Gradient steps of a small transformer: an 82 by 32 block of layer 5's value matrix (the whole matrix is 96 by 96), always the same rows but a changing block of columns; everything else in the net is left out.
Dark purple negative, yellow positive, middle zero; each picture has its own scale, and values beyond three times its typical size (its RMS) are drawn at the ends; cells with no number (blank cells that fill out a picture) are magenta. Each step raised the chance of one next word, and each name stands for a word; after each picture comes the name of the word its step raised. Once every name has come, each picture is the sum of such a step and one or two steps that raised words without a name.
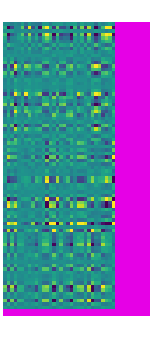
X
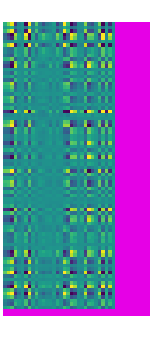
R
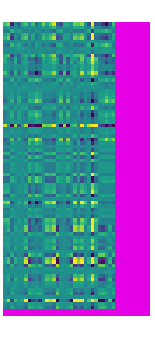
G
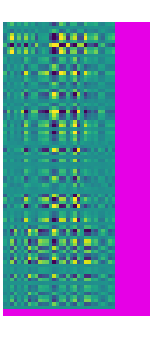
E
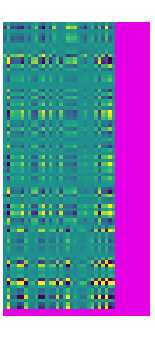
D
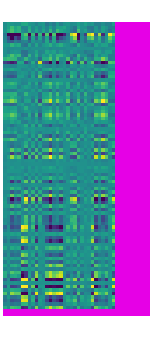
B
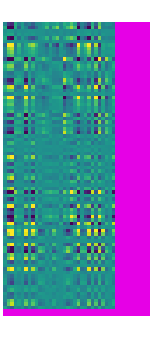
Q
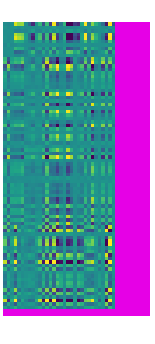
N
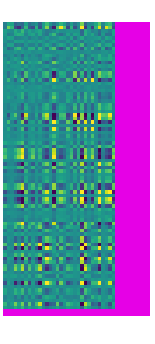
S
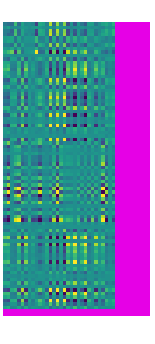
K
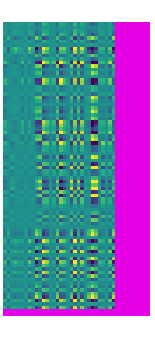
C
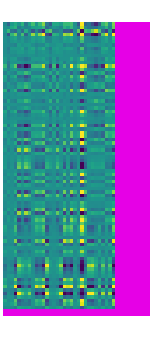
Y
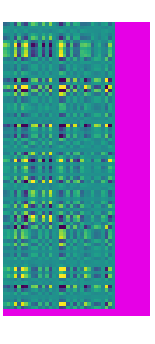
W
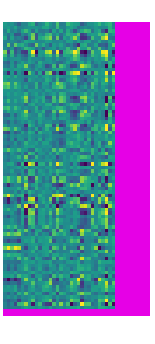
E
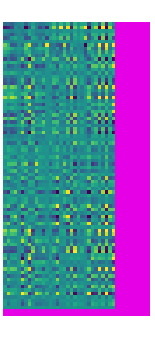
Q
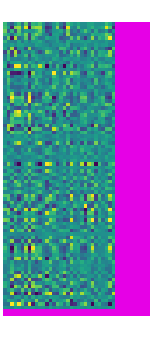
K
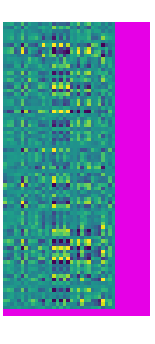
E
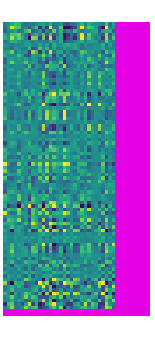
D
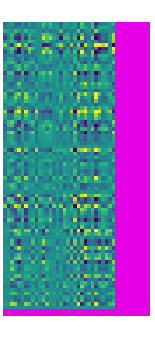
E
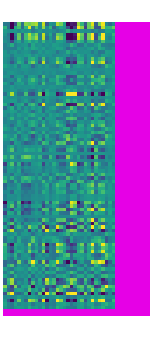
N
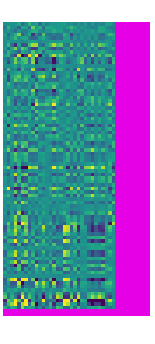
D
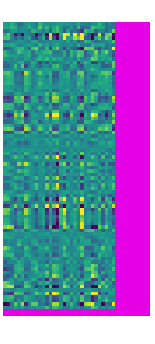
B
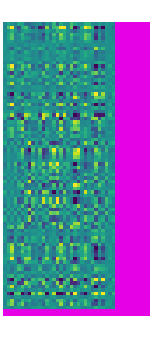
S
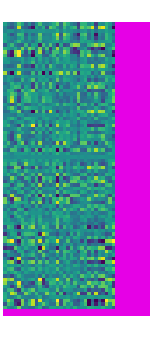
E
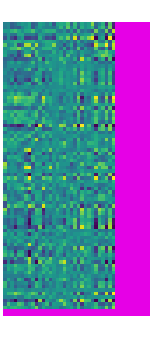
G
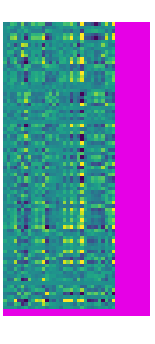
N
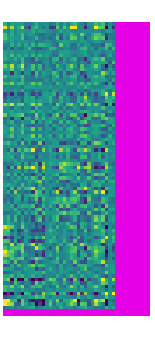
S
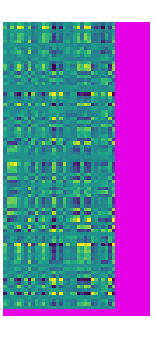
K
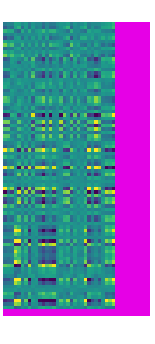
S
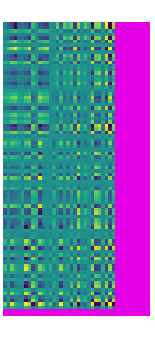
G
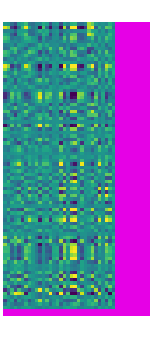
K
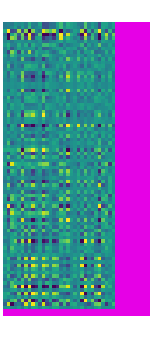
Y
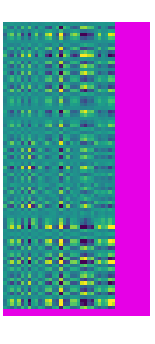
B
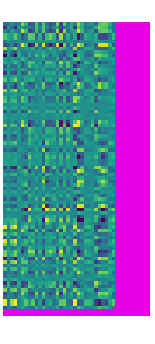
R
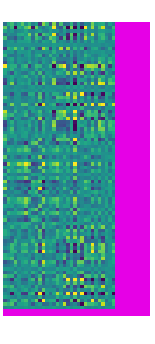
C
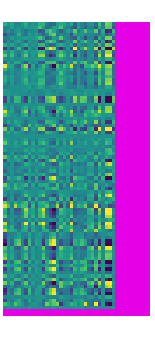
X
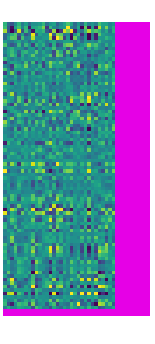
R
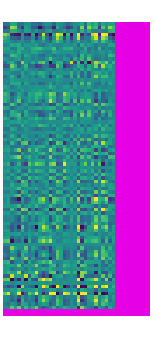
B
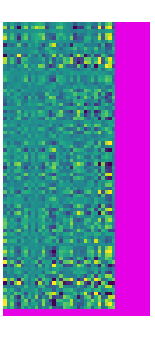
D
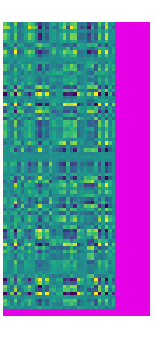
E
